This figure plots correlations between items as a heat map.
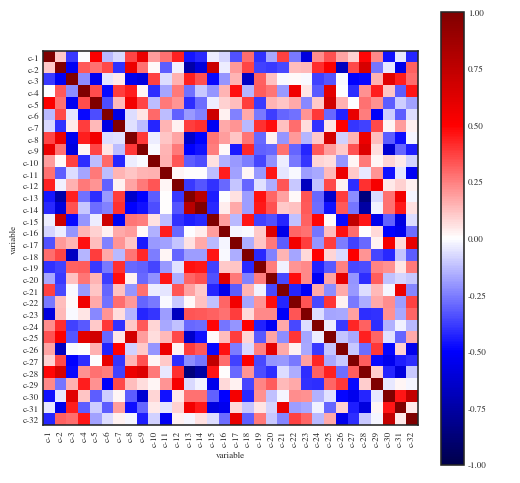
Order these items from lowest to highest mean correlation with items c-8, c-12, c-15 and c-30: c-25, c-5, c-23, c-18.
c-23, c-18, c-5, c-25
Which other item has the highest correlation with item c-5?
c-25
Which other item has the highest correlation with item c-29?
c-12
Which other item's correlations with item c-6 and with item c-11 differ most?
c-26
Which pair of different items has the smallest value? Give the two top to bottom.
c-13, c-28
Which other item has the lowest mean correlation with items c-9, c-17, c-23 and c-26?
c-10
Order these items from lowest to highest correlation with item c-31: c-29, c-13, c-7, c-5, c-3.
c-5, c-29, c-7, c-3, c-13
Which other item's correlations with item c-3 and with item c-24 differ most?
c-18
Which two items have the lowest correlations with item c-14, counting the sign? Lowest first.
c-28, c-2
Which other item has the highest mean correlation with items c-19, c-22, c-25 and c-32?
c-4
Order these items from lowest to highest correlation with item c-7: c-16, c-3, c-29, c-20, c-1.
c-1, c-3, c-16, c-29, c-20
